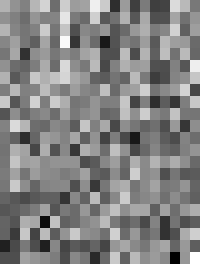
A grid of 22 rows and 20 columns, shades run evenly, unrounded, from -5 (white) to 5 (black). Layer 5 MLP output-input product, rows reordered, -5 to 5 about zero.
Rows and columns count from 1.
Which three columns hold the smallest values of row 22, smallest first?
20, 12, 14
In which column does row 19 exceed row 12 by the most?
5
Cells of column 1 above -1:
18
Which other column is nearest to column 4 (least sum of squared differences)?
6
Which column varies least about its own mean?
9
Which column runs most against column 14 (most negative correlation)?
10
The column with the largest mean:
17
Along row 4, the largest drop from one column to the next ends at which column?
7
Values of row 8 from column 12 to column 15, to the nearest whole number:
1 -1 -1 -3
